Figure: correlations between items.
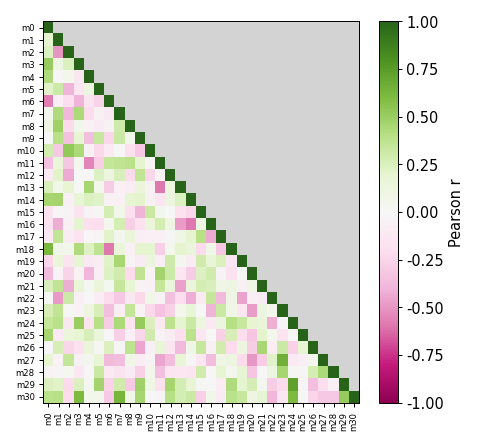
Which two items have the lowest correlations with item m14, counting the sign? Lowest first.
m16, m22
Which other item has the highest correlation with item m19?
m7
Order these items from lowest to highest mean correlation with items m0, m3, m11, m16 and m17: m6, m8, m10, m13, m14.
m13, m6, m14, m8, m10
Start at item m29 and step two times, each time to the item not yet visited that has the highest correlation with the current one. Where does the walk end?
m30
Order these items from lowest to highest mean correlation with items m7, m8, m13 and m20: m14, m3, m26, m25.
m25, m26, m14, m3
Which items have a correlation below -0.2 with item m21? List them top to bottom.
m2, m13, m27
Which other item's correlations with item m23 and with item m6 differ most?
m27
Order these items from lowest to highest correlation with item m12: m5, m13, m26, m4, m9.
m26, m4, m13, m5, m9
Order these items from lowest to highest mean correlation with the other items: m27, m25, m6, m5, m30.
m6, m27, m25, m5, m30
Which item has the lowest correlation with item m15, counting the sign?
m9
